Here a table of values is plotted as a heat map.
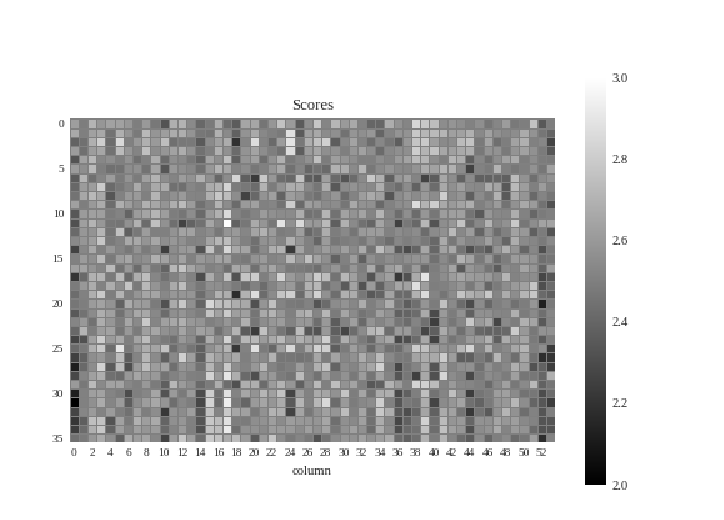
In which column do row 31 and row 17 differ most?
19
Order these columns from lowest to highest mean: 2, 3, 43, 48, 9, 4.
4, 48, 43, 9, 2, 3
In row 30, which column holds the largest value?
17
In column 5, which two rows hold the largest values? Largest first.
25, 2
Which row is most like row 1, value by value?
3
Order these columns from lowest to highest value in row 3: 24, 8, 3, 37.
37, 3, 8, 24
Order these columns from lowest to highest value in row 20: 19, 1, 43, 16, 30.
43, 1, 30, 19, 16
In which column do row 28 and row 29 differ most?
38
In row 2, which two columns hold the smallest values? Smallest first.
18, 53
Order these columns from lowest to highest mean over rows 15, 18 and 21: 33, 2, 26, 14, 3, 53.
53, 14, 33, 2, 3, 26
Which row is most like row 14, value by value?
32
